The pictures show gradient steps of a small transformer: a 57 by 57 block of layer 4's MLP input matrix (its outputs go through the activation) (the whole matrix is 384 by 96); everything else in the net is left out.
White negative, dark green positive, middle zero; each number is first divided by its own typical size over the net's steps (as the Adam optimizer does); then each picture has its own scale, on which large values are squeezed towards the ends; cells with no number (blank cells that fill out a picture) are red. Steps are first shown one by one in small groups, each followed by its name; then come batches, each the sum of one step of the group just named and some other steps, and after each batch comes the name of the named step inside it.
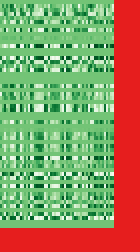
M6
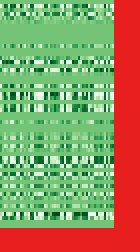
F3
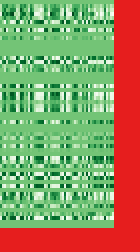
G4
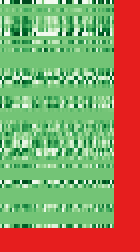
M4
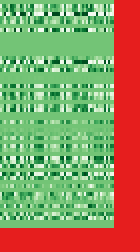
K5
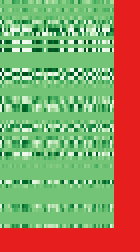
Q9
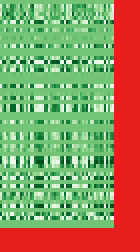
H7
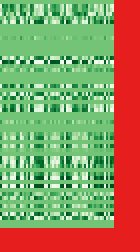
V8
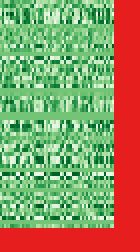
H7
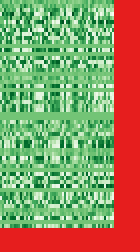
G4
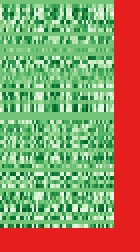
G4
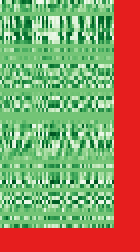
M4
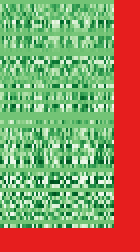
H7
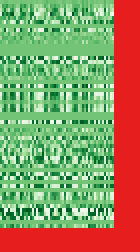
G4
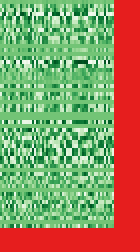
K5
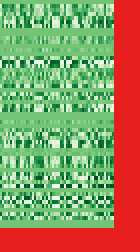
V8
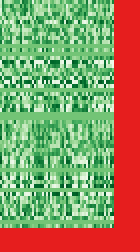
V8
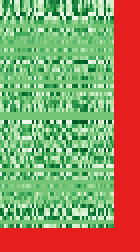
K5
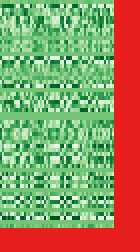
V8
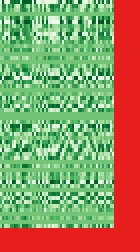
M4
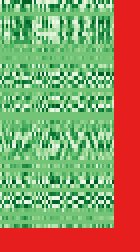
M4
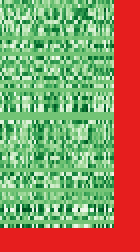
M6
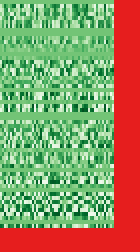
F3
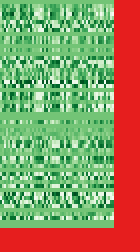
G4
